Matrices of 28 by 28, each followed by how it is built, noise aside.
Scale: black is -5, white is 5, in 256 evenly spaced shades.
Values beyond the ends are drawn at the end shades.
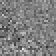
lower triangular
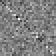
diagonal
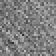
Toeplitz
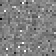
sparse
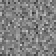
repeating rows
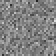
repeating rows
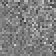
upper triangular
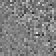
upper triangular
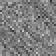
Toeplitz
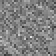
Toeplitz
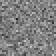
noise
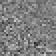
lower triangular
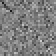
diagonal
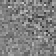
upper triangular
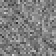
Toeplitz
